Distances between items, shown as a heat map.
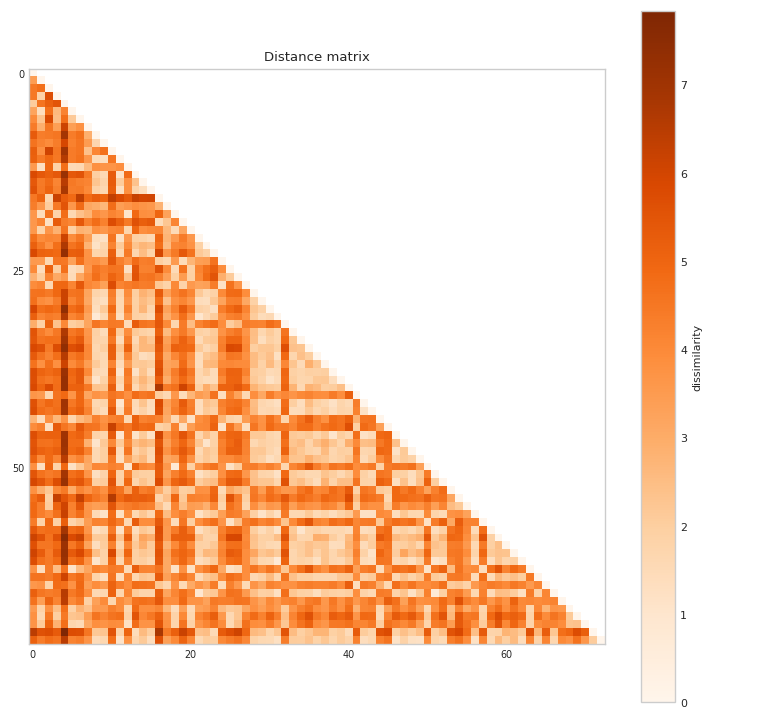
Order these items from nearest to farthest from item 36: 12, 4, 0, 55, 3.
55, 12, 3, 0, 4
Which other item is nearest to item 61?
43
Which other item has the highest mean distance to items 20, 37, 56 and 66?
4
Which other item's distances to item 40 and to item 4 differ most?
71
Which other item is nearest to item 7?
67
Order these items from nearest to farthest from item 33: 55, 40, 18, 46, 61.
61, 46, 40, 55, 18
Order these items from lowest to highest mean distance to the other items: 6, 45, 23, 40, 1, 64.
64, 23, 40, 1, 45, 6
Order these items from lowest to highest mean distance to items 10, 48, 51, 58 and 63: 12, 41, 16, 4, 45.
12, 41, 45, 16, 4
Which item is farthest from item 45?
10
